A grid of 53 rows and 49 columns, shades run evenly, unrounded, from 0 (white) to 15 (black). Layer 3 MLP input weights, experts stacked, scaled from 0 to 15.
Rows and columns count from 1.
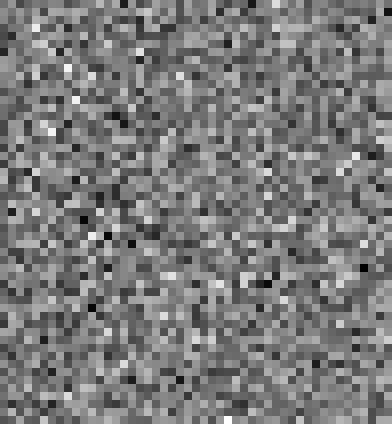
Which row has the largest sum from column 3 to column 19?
25
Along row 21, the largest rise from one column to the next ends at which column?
22
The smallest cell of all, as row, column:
53, 29
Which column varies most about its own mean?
18
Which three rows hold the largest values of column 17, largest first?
31, 48, 20
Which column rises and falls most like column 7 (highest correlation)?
27
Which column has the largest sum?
1
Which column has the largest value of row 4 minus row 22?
43
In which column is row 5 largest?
2
